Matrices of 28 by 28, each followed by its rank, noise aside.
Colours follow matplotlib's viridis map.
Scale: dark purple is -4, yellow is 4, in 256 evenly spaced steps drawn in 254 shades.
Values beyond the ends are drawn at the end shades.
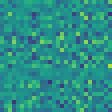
four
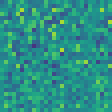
eight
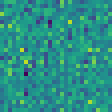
eight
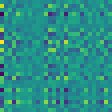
two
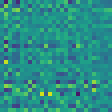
four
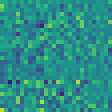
six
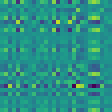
two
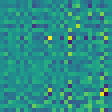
four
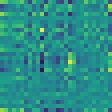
three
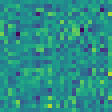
six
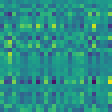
two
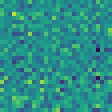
six
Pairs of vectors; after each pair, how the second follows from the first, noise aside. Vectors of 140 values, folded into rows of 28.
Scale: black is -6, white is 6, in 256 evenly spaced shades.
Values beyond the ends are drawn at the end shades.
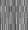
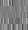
reversed, partly zeroed.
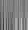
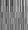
reversed, negated.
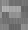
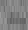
reversed, negated, shrunk.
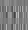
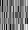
wrapped around, negated, scaled up.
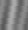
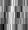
scaled up.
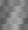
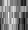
wrapped around, negated, scaled up.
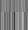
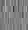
reversed, partly zeroed.
